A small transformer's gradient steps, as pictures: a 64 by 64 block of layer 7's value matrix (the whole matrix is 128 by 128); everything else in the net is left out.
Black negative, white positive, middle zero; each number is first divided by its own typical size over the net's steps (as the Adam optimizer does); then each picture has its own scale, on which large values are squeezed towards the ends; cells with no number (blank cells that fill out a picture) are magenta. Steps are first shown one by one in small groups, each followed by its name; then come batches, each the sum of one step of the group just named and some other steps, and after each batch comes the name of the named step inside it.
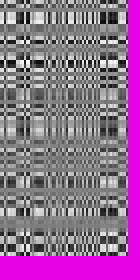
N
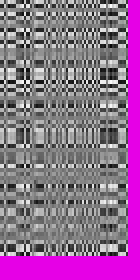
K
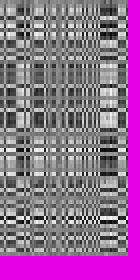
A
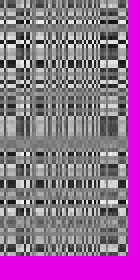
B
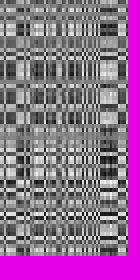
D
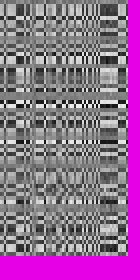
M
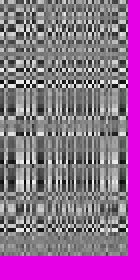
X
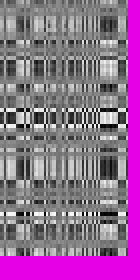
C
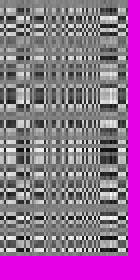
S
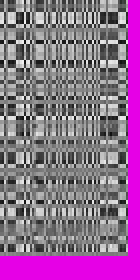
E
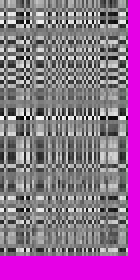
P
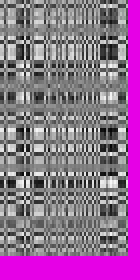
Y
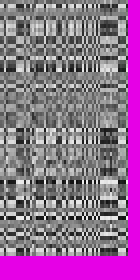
D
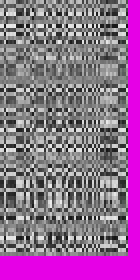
S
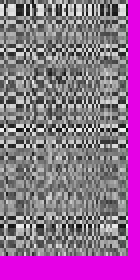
M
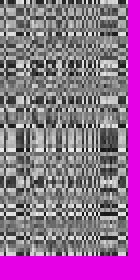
D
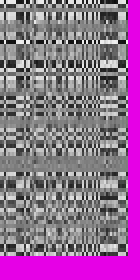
N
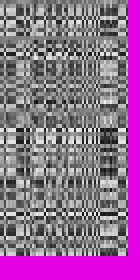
D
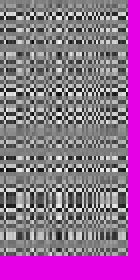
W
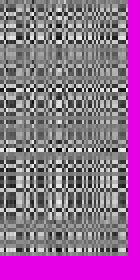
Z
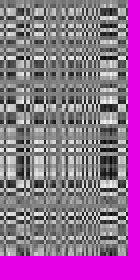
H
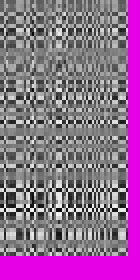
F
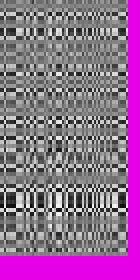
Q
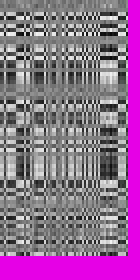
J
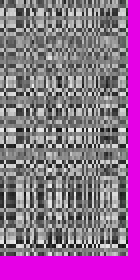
F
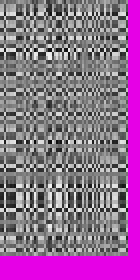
Q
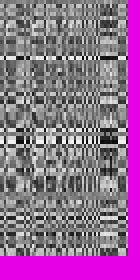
H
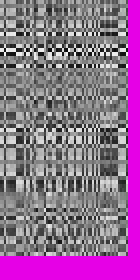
J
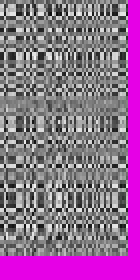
Q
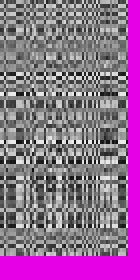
Q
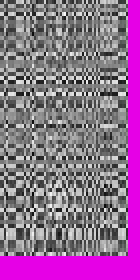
F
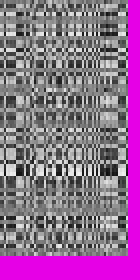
J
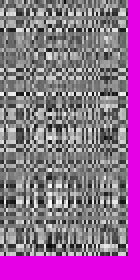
Q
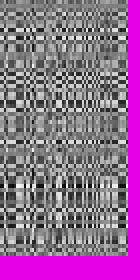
F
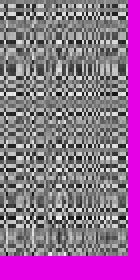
W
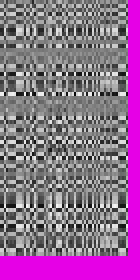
Q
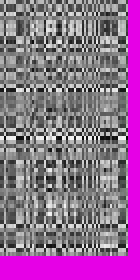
Z
